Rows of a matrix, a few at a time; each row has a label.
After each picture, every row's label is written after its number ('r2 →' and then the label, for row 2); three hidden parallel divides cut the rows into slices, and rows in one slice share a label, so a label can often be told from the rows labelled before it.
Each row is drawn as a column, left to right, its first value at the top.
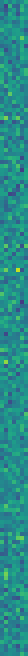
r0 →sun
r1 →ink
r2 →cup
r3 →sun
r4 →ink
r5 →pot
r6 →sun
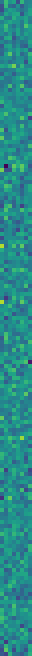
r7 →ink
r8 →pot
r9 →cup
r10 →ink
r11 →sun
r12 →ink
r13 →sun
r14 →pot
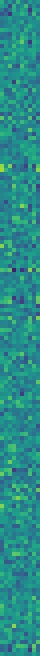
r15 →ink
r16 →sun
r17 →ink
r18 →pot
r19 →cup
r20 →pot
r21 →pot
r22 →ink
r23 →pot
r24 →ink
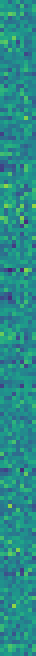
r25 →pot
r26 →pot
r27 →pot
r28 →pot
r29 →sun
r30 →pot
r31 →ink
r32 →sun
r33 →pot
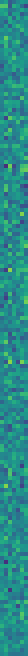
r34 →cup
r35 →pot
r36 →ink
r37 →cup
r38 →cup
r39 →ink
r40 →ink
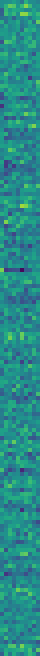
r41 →sun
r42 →pot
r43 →pot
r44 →pot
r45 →cup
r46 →pot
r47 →pot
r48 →pot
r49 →cup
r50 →cup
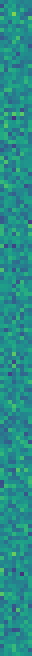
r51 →ink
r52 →cup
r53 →cup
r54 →pot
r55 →sun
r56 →cup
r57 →sun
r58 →sun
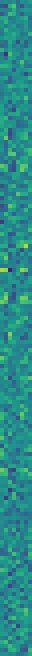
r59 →ink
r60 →ink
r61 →pot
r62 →pot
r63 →sun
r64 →ink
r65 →ink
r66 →cup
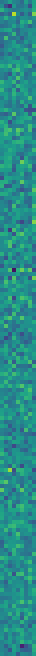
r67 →sun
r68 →sun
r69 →ink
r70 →pot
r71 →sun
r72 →ink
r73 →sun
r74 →ink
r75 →pot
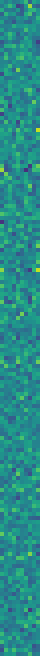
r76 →ink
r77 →cup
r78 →cup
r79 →cup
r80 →ink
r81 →sun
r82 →cup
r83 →pot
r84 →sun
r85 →ink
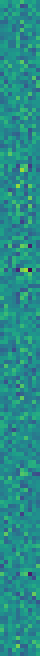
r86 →sun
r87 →cup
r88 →sun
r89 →cup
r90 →pot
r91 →ink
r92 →ink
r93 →pot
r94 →sun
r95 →cup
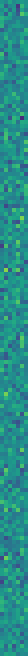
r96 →cup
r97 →ink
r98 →cup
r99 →sun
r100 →ink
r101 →pot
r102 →cup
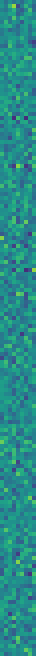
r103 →cup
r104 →sun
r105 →cup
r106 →pot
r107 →ink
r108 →sun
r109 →pot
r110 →cup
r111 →ink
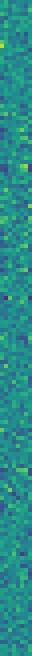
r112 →pot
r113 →pot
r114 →sun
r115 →cup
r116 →sun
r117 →ink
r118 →ink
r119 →pot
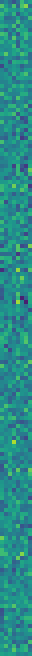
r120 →pot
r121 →cup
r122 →sun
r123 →pot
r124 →ink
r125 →pot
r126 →pot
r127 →ink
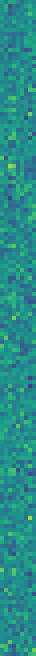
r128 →sun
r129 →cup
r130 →ink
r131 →ink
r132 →cup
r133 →sun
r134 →cup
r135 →pot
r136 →cup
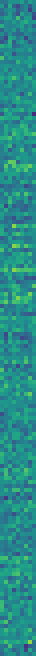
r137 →sun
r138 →ink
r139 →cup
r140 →ink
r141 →ink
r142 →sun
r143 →ink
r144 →ink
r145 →sun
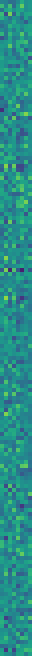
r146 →cup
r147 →ink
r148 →pot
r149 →ink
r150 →pot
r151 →pot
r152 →cup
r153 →cup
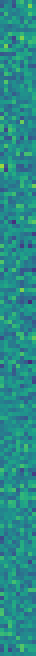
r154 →ink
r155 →cup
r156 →sun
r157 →ink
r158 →cup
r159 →pot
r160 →cup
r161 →pot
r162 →pot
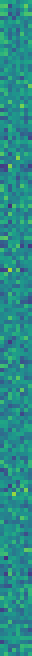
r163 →pot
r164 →pot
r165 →ink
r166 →cup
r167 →sun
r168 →pot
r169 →cup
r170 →pot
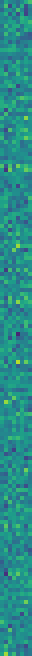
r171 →sun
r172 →pot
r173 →ink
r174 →cup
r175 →ink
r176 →sun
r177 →ink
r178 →sun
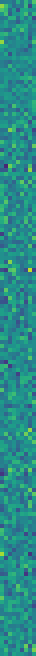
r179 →pot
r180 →pot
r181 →ink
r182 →sun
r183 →cup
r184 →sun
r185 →pot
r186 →ink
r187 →pot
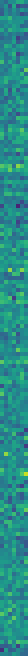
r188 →ink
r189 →sun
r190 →ink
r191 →cup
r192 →ink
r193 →ink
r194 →ink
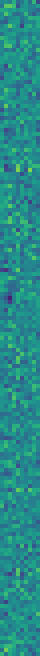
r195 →cup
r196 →pot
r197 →pot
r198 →cup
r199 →ink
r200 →cup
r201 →cup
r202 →sun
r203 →sun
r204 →sun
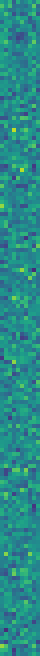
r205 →pot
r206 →pot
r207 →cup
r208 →ink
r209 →sun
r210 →ink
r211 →ink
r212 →cup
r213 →pot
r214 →sun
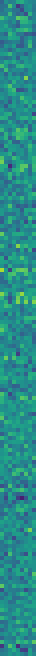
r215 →ink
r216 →sun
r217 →pot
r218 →sun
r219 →ink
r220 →ink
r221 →ink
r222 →cup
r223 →ink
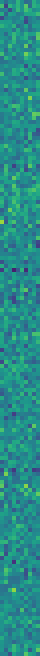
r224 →pot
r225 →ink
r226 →cup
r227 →pot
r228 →cup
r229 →sun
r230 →pot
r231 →sun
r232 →cup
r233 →pot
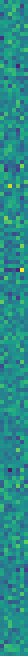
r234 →ink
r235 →pot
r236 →pot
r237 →cup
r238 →pot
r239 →ink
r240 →cup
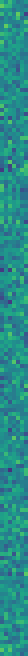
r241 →pot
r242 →cup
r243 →pot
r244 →sun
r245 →cup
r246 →sun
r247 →ink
